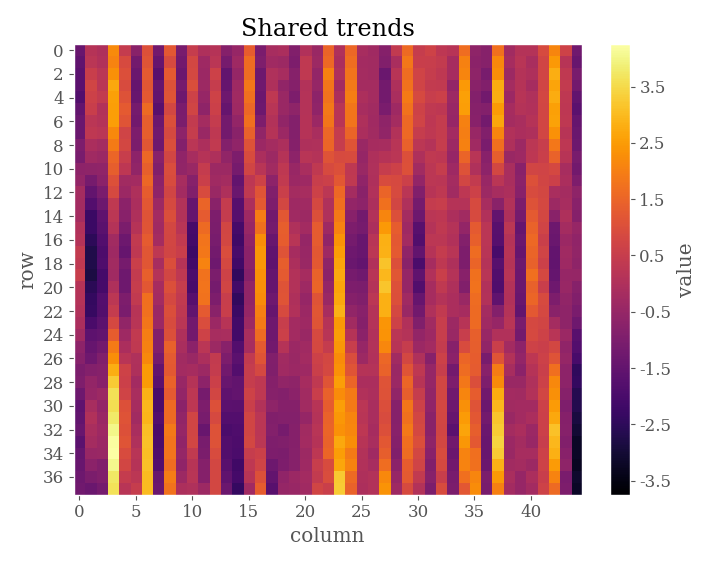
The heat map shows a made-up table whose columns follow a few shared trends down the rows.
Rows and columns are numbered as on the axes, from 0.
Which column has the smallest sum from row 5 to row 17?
14
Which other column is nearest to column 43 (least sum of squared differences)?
31
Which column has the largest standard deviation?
37
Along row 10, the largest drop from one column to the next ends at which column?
7
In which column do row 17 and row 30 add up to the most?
23
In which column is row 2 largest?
42
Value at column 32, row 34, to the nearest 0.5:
1
